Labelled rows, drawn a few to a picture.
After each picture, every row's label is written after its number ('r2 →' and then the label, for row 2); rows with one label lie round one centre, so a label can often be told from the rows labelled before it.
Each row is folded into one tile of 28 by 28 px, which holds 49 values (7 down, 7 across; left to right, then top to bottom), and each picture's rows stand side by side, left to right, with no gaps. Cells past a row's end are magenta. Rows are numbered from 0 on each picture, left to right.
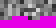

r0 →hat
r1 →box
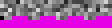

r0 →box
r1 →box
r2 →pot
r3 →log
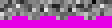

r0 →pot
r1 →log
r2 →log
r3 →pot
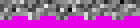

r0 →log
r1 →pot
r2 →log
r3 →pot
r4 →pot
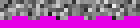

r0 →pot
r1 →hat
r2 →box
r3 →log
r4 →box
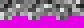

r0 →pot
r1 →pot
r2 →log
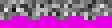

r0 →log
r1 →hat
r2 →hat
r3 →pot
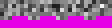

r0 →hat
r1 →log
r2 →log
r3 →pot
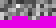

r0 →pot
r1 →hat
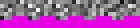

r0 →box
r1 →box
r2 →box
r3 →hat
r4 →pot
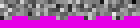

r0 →box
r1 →hat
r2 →log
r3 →box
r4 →pot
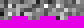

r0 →hat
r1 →pot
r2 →box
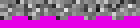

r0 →box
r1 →box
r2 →box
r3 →log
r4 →pot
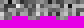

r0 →pot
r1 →hat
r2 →hat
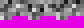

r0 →pot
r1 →log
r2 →pot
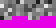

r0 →box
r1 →pot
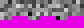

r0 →pot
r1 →hat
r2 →box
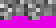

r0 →box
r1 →box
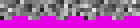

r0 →box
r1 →log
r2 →hat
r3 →box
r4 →log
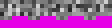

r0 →hat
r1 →hat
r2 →log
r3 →log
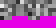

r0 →box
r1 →hat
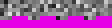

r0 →hat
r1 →log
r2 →box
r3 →box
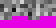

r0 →log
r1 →hat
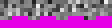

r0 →hat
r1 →hat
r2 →log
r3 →box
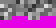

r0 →box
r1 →pot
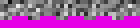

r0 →pot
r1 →box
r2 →hat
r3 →hat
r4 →pot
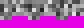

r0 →log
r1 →log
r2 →hat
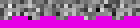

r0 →hat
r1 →box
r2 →hat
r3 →log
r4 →hat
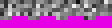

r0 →hat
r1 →hat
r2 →pot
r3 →box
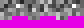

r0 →pot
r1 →log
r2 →pot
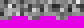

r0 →hat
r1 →log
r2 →log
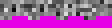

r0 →log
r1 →log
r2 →hat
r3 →box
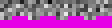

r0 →pot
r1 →pot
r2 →hat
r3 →log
